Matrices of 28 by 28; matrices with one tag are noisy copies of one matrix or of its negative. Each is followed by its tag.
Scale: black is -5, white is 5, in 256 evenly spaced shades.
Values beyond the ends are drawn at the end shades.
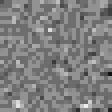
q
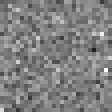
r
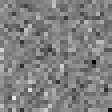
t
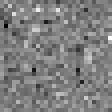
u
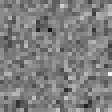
q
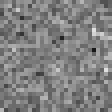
r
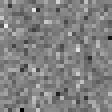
u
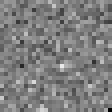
t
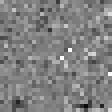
q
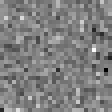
r
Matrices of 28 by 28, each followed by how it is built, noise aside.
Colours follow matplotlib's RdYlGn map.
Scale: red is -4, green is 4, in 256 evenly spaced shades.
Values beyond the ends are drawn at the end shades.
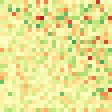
upper triangular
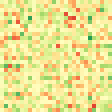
low rank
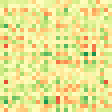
low rank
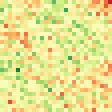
smooth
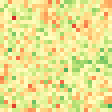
smooth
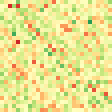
Toeplitz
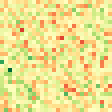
Toeplitz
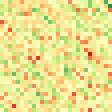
Toeplitz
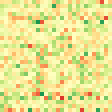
low rank
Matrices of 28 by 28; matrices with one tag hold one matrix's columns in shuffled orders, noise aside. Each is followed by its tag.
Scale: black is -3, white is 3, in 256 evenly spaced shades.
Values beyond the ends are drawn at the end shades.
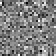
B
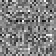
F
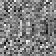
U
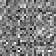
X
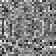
U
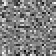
B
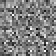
X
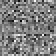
F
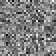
F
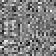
U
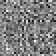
F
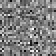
X
